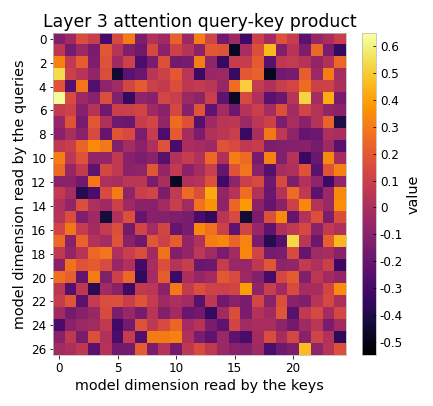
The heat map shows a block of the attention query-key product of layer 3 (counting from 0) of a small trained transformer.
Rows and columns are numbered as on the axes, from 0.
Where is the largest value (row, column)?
5, 0
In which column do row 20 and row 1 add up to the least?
7
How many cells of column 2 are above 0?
14
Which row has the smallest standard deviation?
6
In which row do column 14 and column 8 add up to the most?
17
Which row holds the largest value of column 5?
13
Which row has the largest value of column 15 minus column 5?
24
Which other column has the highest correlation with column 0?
23
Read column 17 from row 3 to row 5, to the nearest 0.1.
0.2 0.1 0
